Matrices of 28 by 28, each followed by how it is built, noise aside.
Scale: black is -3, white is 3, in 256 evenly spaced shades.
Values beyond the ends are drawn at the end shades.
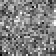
smooth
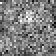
smooth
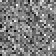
Toeplitz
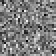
blocks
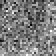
smooth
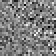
upper triangular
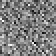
Toeplitz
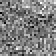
smooth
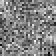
smooth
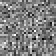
blocks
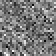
Toeplitz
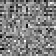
blocks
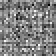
blocks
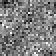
smooth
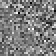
upper triangular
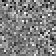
upper triangular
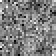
smooth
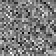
Toeplitz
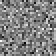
noise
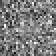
blocks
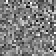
upper triangular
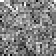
smooth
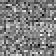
blocks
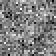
smooth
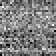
blocks
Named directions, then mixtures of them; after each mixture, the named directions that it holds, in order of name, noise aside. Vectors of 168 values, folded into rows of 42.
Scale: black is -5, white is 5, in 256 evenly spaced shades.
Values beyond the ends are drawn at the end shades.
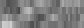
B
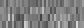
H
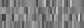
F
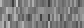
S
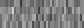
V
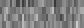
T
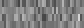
F, T.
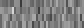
V.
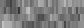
B.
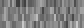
T.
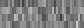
F, T.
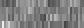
B, F, S.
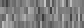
B, F, V.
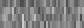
T, V.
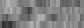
B.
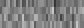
T.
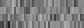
B, S, V.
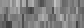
B, T.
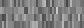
F.
